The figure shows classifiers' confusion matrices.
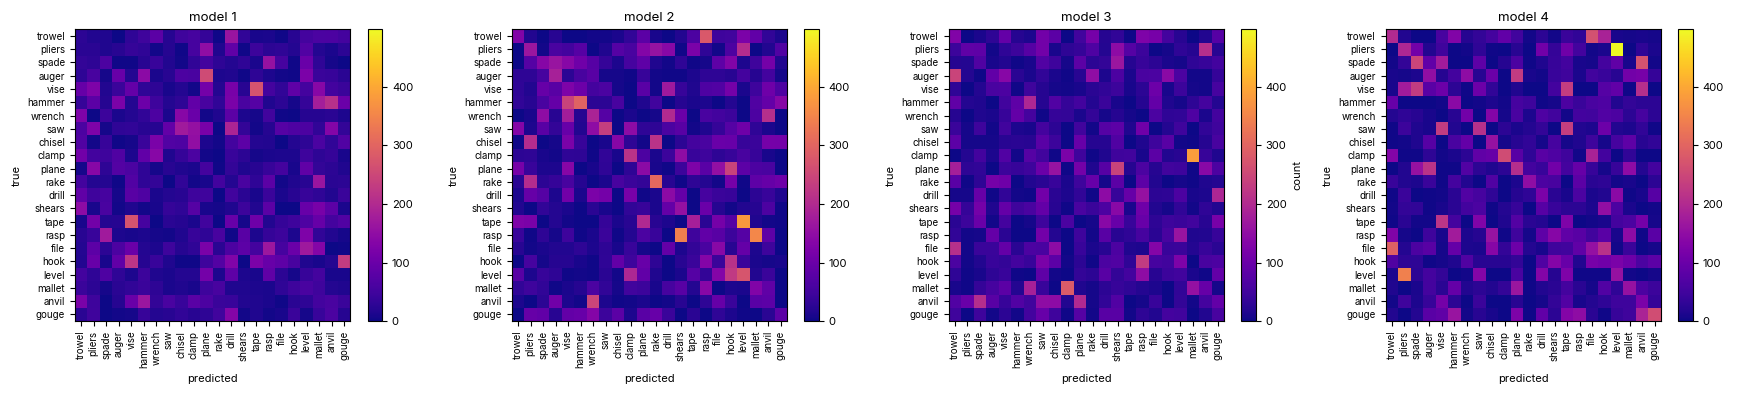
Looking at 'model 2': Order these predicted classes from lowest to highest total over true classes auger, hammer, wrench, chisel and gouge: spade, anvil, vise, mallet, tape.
tape, mallet, spade, anvil, vise
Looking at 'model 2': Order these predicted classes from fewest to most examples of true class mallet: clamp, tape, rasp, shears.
tape, clamp, shears, rasp
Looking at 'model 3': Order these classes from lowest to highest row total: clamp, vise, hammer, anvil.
vise, hammer, clamp, anvil
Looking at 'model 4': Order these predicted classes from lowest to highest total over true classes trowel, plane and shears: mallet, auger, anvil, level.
anvil, level, mallet, auger
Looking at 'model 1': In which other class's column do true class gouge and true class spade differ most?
rasp
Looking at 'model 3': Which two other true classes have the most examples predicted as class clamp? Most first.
mallet, tape
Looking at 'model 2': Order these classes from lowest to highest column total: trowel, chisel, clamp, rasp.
chisel, trowel, clamp, rasp
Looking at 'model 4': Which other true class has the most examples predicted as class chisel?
rasp
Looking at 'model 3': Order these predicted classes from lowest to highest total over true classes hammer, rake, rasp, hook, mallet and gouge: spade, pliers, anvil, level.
pliers, spade, anvil, level
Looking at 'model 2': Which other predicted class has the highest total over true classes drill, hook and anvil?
wrench
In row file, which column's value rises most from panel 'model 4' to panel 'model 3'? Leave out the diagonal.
vise
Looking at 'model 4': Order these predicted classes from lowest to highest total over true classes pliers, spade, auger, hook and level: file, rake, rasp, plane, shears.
rake, rasp, file, shears, plane
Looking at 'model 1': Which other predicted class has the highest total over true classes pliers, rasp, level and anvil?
plane
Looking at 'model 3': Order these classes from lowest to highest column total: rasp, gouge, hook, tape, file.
tape, hook, file, gouge, rasp
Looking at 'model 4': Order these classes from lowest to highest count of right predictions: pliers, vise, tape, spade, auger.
vise, tape, auger, pliers, spade
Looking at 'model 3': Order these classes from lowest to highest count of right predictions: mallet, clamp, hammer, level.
level, hammer, clamp, mallet
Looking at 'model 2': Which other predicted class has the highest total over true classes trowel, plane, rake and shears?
rasp
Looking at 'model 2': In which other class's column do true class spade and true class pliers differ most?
level
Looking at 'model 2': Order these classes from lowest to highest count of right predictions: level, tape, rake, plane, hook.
plane, tape, hook, level, rake
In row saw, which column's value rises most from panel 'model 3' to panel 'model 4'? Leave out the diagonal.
tape
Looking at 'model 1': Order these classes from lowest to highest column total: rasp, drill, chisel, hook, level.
hook, chisel, rasp, level, drill
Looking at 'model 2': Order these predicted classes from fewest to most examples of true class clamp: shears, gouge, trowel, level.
gouge, trowel, level, shears
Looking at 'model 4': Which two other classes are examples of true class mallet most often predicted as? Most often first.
plane, hammer
